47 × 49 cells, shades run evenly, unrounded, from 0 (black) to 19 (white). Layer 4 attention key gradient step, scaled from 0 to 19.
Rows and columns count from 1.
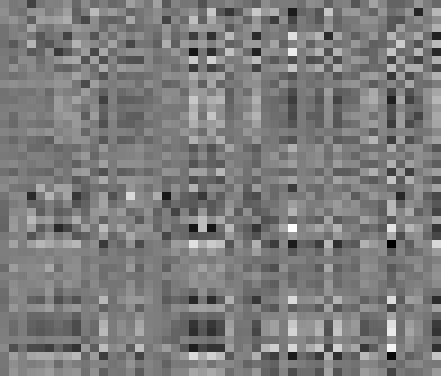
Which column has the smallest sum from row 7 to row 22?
44
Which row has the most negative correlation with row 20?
11
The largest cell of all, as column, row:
33, 29
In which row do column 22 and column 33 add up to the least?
2
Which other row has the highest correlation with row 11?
17
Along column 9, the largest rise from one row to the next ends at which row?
45
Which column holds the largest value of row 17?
24
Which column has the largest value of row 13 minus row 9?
22
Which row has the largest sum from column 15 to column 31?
31
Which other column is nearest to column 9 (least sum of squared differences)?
25
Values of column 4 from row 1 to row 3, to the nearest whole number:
5 11 7
